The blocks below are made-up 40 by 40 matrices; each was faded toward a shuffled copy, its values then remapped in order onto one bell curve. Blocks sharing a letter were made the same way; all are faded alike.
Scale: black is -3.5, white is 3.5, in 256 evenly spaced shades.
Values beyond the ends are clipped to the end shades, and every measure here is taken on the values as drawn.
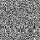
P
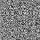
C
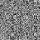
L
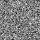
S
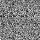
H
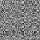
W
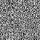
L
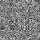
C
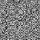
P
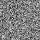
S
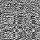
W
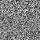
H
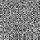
W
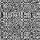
W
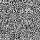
C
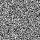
S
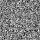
H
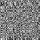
W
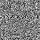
H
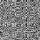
P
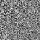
C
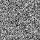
S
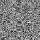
C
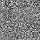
C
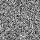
S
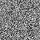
S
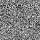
H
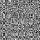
W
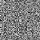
P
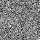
S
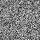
S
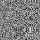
P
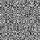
W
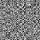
W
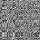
W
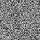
C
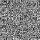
C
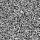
S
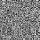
L
